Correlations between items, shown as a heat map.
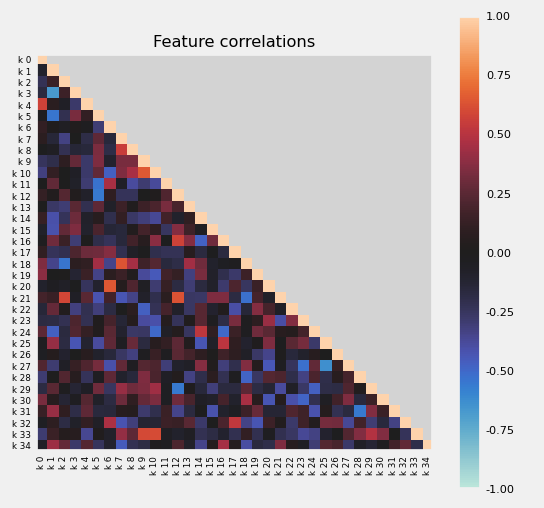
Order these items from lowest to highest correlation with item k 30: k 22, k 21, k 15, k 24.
k 22, k 24, k 15, k 21
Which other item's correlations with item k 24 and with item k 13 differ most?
k 16
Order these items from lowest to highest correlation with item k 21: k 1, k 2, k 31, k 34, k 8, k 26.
k 8, k 31, k 26, k 1, k 34, k 2
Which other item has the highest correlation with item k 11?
k 6
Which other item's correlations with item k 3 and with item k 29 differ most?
k 1
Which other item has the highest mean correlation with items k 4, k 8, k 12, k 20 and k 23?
k 25
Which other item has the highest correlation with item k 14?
k 24
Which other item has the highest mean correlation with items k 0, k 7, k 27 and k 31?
k 18
